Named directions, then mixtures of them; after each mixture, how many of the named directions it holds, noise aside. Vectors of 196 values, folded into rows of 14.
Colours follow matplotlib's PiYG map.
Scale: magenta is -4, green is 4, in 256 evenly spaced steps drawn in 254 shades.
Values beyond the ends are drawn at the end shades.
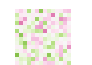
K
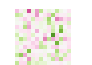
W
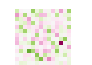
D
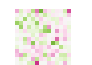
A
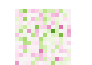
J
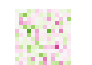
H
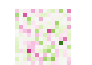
two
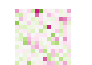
three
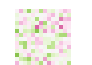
one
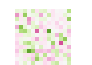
three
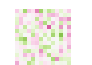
three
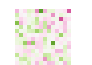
two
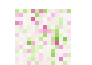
three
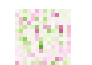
two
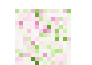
one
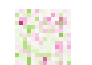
two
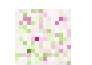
four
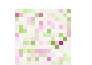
three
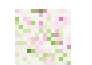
four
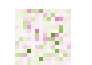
two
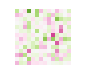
one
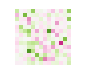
two
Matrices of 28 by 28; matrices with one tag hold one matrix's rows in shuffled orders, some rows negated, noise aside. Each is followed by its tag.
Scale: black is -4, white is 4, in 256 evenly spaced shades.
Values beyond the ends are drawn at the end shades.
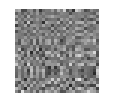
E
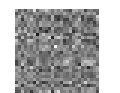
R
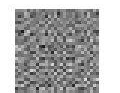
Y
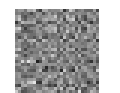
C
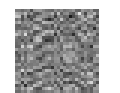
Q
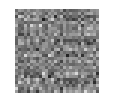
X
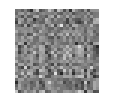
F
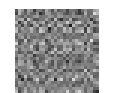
F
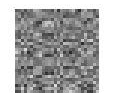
Q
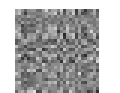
C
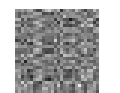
Q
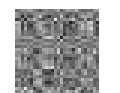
Q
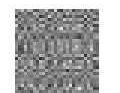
F
